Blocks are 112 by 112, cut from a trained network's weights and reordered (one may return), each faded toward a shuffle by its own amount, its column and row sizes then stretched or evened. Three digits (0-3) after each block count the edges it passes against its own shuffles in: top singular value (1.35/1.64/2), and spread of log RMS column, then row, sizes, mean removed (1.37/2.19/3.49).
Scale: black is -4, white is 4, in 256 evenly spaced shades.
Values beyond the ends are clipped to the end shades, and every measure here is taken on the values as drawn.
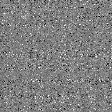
0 0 2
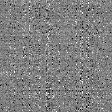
1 2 0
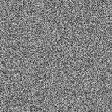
2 0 0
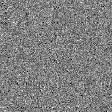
1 0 1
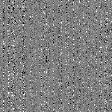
0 3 0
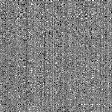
2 1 2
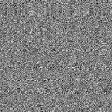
3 0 2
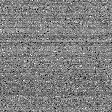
2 0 0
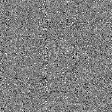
0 2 2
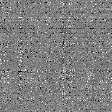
1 2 2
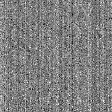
3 1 1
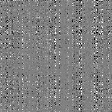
2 3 2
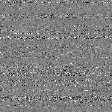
0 0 3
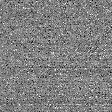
1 1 0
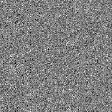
2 2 0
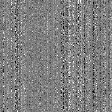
3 3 0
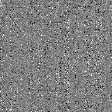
0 2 0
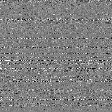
1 0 3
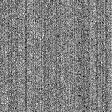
3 0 0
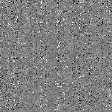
0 2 2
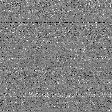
1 0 2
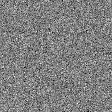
0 1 0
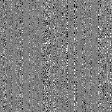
1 3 0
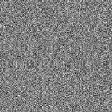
3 1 1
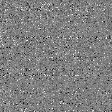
0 1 2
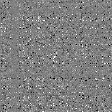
0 2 2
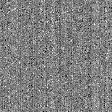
2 1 1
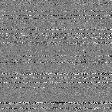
1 1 3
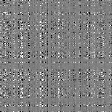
3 3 3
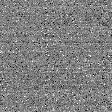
1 1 0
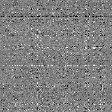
2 2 2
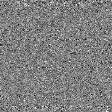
0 1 2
